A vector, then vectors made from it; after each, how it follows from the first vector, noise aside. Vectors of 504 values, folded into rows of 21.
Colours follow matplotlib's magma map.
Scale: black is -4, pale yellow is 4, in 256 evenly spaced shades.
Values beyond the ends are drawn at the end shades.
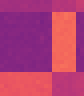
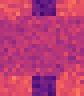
wrapped around, negated, partly zeroed.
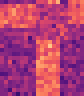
wrapped around.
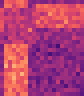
wrapped around.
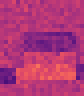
wrapped around, negated, partly zeroed.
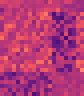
negated, partly zeroed.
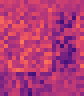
negated, partly zeroed.
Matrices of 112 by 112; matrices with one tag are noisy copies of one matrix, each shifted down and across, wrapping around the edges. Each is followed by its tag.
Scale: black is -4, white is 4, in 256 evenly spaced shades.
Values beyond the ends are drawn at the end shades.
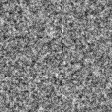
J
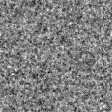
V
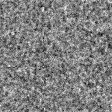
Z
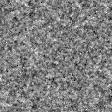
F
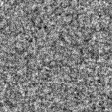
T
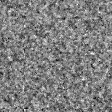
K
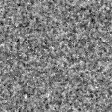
Z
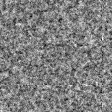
J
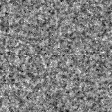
T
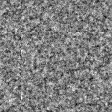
J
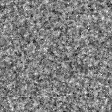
T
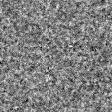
V
